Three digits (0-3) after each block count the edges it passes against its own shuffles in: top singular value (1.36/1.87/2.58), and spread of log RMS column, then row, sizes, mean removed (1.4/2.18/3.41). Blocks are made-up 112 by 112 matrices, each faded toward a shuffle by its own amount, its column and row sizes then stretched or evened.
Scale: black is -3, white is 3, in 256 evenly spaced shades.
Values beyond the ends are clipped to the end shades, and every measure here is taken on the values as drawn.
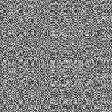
3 0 2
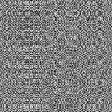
3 2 1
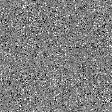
0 1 1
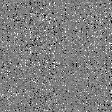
0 2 1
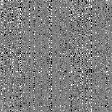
2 3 2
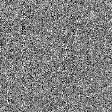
0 2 0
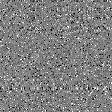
2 0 1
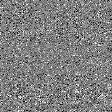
1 1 2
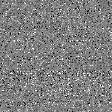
0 1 2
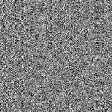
2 1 0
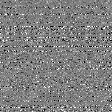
1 0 3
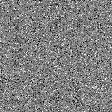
1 0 0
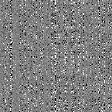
2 3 1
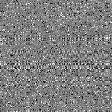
3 0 2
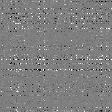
2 2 3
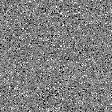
1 1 1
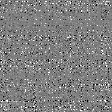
0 2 3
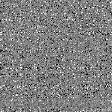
1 1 2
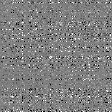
0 2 3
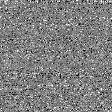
1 0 2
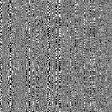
3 3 0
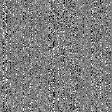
0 3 0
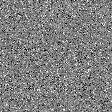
0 0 1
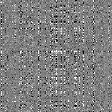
3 3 2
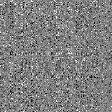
2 2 1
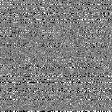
2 1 3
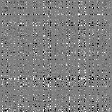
2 3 3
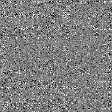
1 2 2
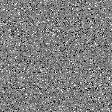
0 0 2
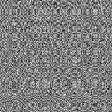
3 1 0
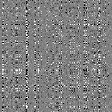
3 3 2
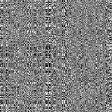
3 3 0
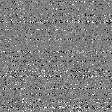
0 0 3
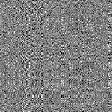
3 2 0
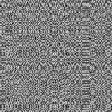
3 0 1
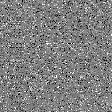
2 0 1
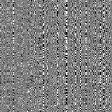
3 3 0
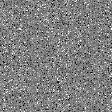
0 2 0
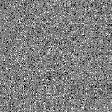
2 1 0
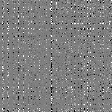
2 3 2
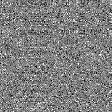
2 0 1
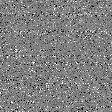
0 0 2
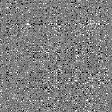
2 2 2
